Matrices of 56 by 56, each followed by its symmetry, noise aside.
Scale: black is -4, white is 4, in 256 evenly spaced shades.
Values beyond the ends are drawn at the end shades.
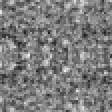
mirrored top to bottom.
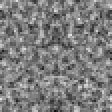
mirrored left to right.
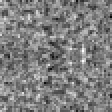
mirrored top to bottom.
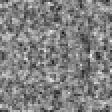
mirrored top to bottom.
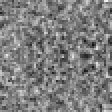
mirrored top to bottom.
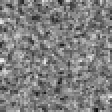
antisymmetric.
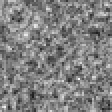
symmetric.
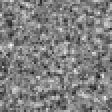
no symmetry.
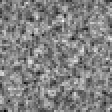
same after a half turn.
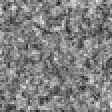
no symmetry.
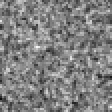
no symmetry.
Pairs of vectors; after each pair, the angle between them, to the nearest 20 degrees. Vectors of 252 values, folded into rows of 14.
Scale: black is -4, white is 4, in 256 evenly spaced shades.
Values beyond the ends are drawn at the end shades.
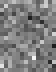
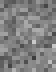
140 degrees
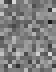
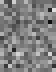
20 degrees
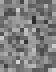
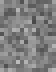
20 degrees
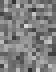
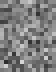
80 degrees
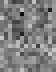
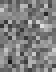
80 degrees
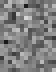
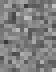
20 degrees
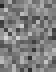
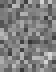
60 degrees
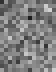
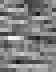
80 degrees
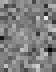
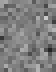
20 degrees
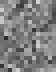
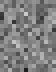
100 degrees
